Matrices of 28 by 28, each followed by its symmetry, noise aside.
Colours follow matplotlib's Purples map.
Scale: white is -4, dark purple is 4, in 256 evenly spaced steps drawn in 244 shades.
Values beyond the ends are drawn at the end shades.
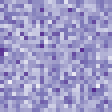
mirrored top to bottom.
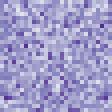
mirrored left to right.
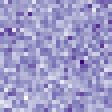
antisymmetric.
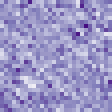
symmetric across the other diagonal.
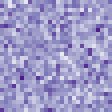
no symmetry.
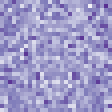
mirrored left to right.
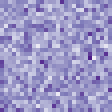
symmetric.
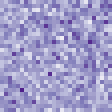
symmetric across the other diagonal.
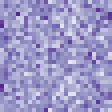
mirrored top to bottom.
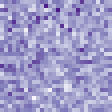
no symmetry.
